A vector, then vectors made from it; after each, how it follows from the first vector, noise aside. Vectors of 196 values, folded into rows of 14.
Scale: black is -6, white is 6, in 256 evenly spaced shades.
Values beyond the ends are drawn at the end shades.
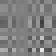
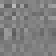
reversed, shrunk.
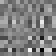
negated, scaled up.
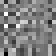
wrapped around, scaled up.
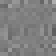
wrapped around, shrunk.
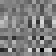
negated, scaled up.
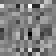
wrapped around, scaled up.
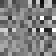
wrapped around, scaled up.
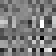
negated, scaled up.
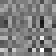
scaled up.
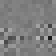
wrapped around, negated, partly zeroed.
